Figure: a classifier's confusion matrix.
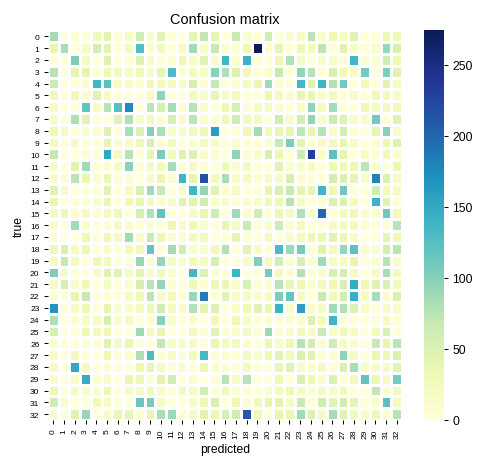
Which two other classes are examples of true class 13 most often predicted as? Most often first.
25, 27
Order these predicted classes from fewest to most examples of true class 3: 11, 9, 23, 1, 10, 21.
1, 9, 10, 21, 23, 11
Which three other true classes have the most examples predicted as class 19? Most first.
1, 8, 15
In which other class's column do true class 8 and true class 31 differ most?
15
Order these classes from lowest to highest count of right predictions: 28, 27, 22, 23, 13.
28, 27, 22, 13, 23
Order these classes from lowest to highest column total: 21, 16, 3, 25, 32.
16, 3, 32, 25, 21
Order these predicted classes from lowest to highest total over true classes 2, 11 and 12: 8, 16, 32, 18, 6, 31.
6, 8, 32, 31, 18, 16
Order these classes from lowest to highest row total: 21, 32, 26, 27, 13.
26, 27, 21, 13, 32
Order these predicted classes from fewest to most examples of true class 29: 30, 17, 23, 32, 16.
17, 30, 23, 16, 32
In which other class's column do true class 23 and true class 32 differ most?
18
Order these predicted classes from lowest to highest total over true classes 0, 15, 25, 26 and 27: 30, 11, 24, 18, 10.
11, 18, 30, 24, 10
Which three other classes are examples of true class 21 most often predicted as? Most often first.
28, 10, 9
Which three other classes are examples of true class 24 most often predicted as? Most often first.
26, 10, 0
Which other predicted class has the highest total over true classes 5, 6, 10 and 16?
24
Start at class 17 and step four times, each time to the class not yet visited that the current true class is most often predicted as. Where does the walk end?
22
